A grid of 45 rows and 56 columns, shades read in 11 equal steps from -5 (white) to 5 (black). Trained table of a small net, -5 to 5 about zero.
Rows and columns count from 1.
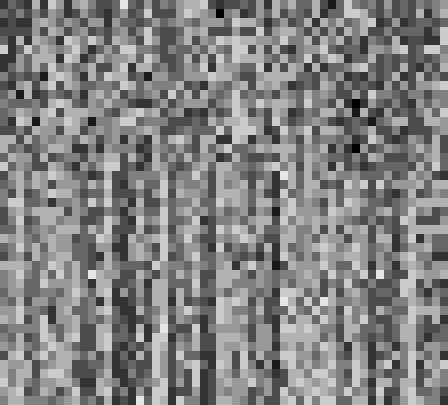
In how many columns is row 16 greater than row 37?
27
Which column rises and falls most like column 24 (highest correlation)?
26
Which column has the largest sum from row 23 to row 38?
35
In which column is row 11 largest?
3
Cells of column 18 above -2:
31
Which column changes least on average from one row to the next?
52
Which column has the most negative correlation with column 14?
19
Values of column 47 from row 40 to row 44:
3 3 1 3 2
